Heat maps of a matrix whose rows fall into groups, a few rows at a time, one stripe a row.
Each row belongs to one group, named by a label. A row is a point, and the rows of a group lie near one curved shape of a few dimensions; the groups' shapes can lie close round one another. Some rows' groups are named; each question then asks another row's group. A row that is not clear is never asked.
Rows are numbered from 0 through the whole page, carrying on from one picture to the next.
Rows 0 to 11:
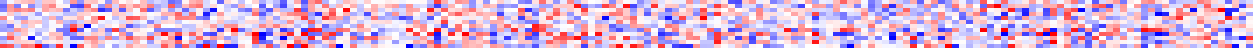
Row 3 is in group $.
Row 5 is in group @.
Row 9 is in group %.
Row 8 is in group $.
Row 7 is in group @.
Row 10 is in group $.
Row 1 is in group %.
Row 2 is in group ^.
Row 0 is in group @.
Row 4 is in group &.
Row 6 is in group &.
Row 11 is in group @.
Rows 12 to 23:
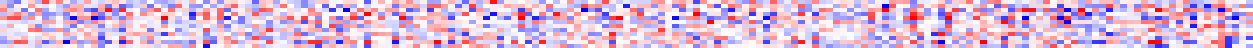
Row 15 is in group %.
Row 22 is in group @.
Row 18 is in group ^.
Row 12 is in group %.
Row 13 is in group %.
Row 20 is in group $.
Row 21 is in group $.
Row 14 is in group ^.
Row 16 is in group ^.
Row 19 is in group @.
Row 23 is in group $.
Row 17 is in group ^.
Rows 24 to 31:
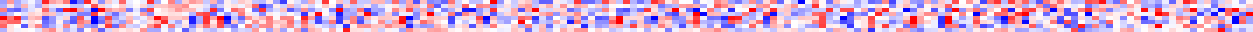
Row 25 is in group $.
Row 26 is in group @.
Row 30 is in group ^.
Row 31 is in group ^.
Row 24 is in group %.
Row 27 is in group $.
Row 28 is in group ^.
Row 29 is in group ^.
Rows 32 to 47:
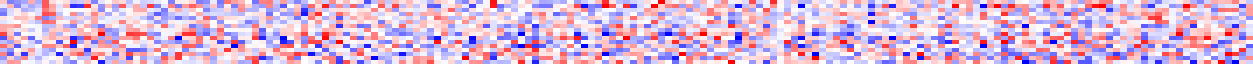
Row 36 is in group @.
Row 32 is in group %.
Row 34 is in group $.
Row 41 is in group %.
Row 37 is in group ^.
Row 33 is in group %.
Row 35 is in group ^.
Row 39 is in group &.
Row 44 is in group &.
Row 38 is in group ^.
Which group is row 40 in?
&
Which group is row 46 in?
$
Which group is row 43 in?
@
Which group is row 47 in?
^
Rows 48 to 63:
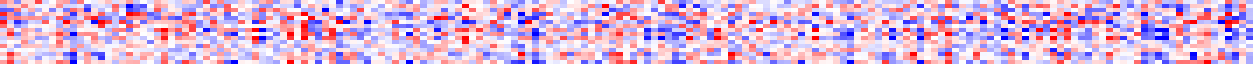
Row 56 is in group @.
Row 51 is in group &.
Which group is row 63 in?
@
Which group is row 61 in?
^
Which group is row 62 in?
^
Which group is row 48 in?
@
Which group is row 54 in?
&
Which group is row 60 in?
@
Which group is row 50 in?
&
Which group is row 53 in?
@
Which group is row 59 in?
@
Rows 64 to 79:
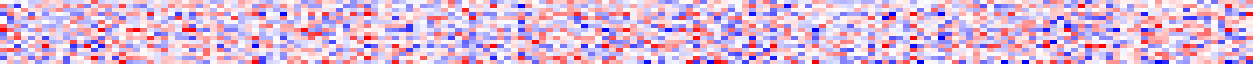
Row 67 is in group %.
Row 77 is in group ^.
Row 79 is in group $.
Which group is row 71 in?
&
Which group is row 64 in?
$
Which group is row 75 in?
%
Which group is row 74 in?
@
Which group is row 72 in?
@
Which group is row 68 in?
%
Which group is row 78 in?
%
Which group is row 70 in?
^
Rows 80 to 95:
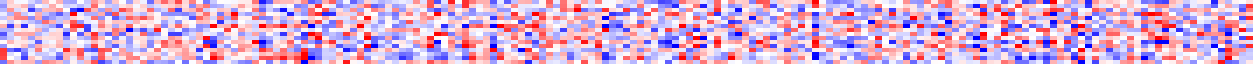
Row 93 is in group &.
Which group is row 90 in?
$
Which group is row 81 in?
$
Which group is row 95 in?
^
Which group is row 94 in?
&
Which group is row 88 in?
@
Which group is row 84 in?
%
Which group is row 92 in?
@
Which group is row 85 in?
^
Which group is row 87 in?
&
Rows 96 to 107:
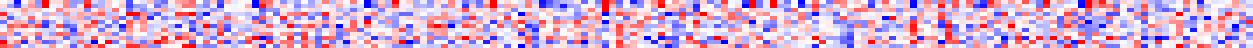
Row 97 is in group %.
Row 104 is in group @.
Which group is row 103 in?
^
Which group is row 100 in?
%
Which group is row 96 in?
%
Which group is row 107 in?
&
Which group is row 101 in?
%
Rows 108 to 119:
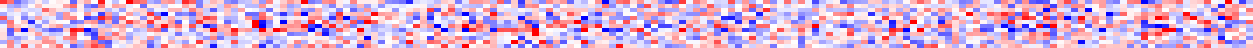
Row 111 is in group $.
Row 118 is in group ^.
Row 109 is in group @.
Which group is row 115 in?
&
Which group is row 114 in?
$
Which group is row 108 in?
&
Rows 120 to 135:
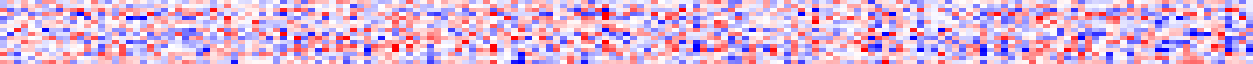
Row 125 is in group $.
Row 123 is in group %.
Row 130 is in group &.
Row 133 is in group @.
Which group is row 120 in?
^
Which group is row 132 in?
$
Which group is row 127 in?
%
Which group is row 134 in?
^
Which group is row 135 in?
@
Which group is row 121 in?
&
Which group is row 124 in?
&
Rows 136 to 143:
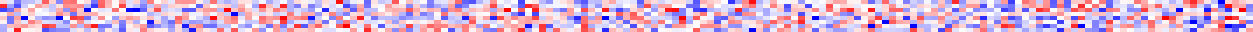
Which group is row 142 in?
^
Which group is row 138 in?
&
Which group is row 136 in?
@
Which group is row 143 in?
%
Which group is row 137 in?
@
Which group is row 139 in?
@
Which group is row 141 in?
%
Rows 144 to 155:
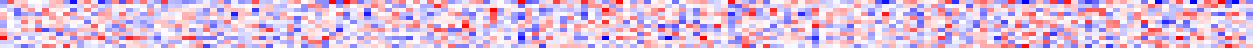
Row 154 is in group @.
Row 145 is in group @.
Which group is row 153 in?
&
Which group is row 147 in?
@
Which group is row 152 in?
@
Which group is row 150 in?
$
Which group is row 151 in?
@
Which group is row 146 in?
%
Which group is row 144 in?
^
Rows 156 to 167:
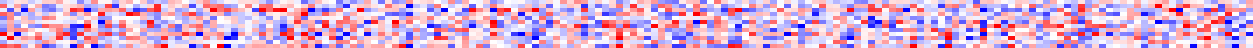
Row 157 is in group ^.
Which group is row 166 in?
^
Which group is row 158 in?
&
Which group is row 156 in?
$
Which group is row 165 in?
@
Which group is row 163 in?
@
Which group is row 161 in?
$
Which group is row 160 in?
^
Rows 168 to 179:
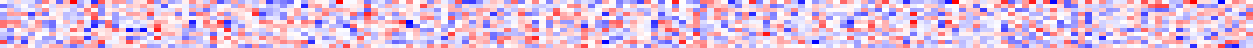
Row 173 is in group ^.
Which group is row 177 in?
&
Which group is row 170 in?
$
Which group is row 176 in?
$
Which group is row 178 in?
&
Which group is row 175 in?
&
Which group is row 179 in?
^
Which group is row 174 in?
^
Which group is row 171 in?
%
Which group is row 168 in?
@
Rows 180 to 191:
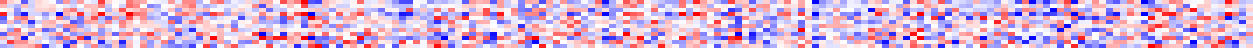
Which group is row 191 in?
@
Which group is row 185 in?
%
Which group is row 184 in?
@
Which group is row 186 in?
^
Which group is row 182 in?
^
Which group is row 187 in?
%
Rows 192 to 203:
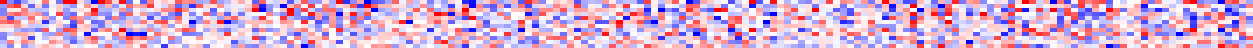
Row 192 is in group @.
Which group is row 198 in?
^
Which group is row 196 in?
%
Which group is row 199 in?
@
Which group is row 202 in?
@
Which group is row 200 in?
&
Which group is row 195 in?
@
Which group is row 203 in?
$
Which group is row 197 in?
^
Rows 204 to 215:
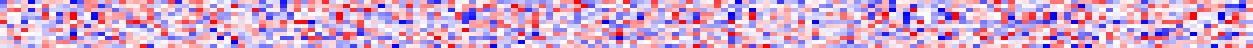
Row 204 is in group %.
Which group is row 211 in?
&
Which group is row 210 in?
&
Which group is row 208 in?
@
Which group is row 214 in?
@
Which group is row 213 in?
@
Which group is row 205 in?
^
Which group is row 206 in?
%
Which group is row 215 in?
$
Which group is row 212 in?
^
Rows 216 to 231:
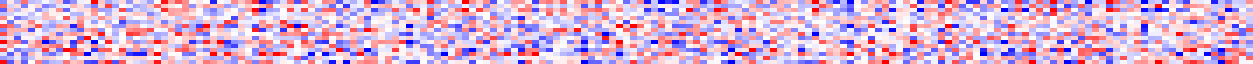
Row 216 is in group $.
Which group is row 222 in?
@
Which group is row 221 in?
%
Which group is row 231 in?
^
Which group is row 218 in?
$
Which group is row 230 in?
$
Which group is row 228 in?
@
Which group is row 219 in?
$
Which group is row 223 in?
%
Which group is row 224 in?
&
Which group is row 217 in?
^
